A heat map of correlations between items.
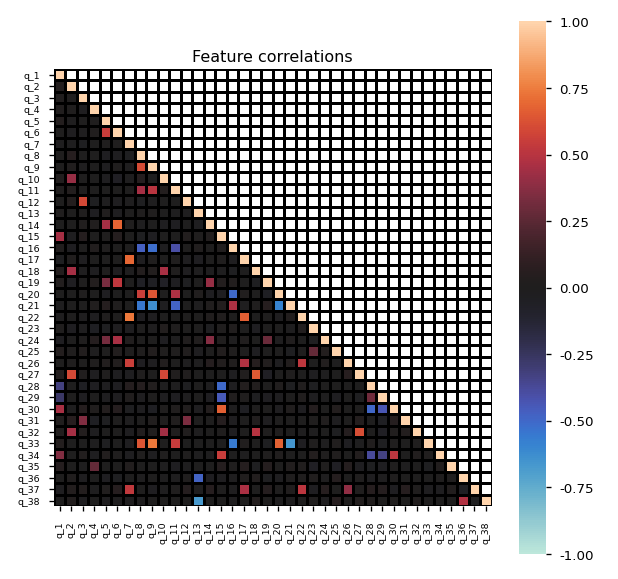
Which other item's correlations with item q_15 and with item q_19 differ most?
q_30
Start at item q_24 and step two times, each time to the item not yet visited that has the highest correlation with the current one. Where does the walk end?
q_14
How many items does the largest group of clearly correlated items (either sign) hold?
7
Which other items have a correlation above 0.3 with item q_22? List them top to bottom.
q_7, q_17, q_26, q_37
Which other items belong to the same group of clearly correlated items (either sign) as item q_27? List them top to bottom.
q_2, q_10, q_18, q_32
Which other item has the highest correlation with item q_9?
q_33
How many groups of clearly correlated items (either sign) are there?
9
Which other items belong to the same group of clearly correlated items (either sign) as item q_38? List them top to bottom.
q_13, q_36
